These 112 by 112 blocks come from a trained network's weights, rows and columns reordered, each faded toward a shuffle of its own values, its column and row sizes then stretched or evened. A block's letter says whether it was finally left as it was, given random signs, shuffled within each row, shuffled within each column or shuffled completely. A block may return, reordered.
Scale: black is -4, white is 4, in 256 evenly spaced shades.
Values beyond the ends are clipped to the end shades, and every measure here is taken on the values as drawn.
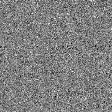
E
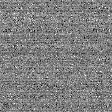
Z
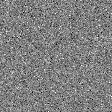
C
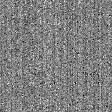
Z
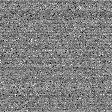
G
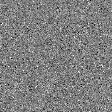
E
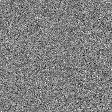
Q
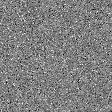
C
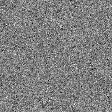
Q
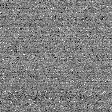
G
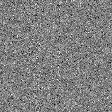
Q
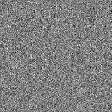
Z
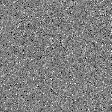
Q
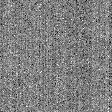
Q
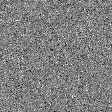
C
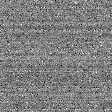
G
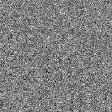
Z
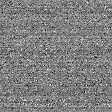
G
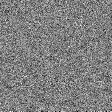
G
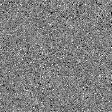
E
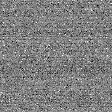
Z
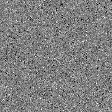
Q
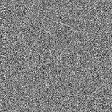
Z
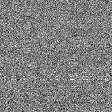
Z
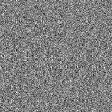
Z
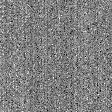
Q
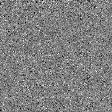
E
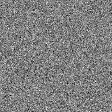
Q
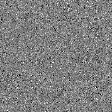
E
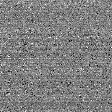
Z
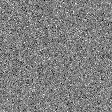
C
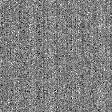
Z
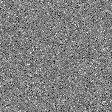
C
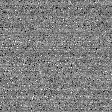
G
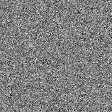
E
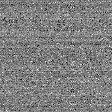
Z
